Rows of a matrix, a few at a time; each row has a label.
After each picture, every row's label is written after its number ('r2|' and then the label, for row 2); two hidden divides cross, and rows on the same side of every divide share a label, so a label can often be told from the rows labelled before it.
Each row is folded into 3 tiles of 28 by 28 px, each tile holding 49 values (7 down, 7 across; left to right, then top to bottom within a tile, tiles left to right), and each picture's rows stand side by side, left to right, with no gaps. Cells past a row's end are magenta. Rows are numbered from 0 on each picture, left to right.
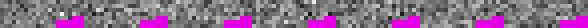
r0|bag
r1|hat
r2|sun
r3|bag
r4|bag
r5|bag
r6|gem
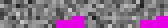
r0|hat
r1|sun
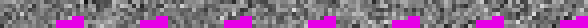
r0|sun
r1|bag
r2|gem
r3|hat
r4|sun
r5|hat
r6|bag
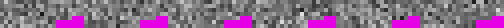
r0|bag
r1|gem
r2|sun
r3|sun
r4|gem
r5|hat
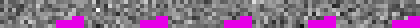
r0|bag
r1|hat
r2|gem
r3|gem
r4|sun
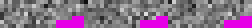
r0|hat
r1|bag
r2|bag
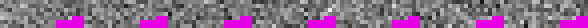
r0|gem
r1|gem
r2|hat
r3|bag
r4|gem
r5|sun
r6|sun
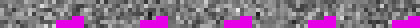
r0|sun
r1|sun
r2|hat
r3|sun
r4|sun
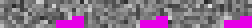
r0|hat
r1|sun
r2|sun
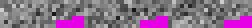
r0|gem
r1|gem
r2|bag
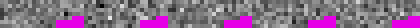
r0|bag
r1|hat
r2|hat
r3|bag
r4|gem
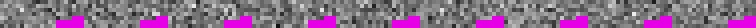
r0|sun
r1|hat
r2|gem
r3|hat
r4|gem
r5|sun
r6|sun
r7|gem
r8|gem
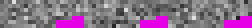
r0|bag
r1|gem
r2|hat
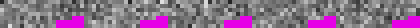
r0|sun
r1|bag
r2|sun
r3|bag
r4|bag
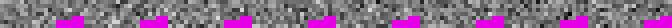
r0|gem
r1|sun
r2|sun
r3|sun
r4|bag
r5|bag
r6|bag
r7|sun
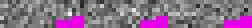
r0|hat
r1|bag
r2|gem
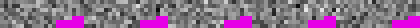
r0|hat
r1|hat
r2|hat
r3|hat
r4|gem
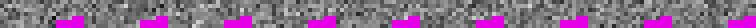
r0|bag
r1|sun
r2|sun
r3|hat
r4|bag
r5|gem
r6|gem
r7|hat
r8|gem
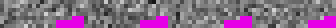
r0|sun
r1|hat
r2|sun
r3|sun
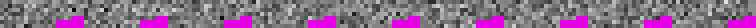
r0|hat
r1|hat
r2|bag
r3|bag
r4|gem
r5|sun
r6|sun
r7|gem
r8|bag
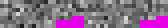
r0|sun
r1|hat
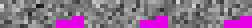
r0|gem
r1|gem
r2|gem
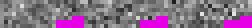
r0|gem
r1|gem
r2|gem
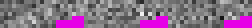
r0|bag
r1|gem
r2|bag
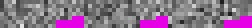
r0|bag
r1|bag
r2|gem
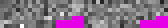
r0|bag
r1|bag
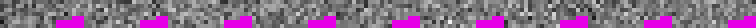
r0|bag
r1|sun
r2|gem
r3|gem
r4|hat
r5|sun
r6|sun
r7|bag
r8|hat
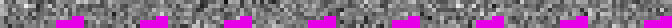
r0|gem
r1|hat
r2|sun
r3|bag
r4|hat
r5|bag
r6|sun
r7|sun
